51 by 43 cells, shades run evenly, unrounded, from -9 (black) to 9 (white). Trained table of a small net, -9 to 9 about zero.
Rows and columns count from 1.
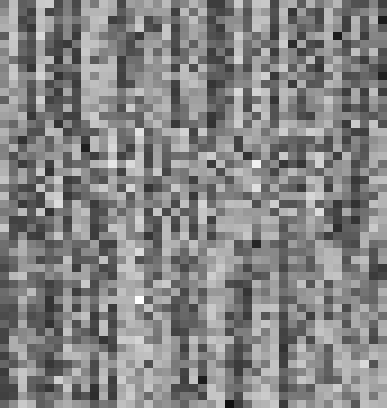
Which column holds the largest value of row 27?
36
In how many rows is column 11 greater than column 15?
16
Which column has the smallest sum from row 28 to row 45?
32
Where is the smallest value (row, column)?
51, 26
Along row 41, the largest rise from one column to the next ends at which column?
12
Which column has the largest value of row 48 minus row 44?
7
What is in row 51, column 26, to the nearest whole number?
-8
